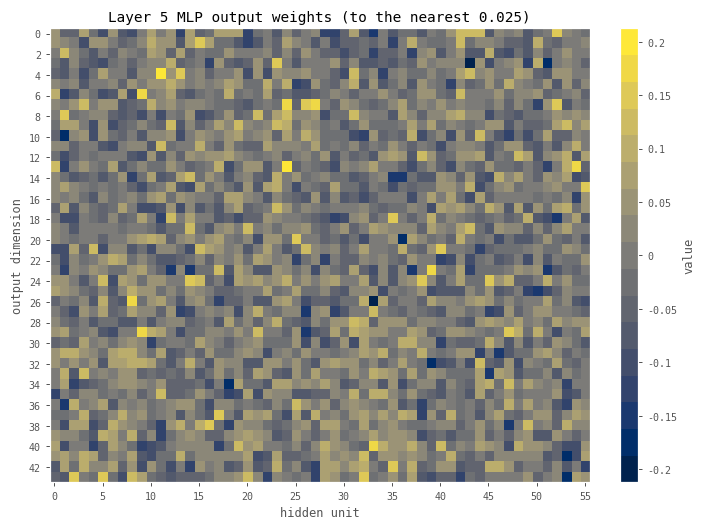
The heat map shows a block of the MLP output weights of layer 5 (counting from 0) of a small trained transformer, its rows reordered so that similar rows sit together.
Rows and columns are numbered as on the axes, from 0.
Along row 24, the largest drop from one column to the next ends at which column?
6
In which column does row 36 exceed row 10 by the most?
47
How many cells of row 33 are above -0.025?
31
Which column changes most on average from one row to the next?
1
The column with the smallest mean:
30
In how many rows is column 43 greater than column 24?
18
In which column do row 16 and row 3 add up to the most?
23
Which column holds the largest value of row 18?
35
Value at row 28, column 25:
-0.05
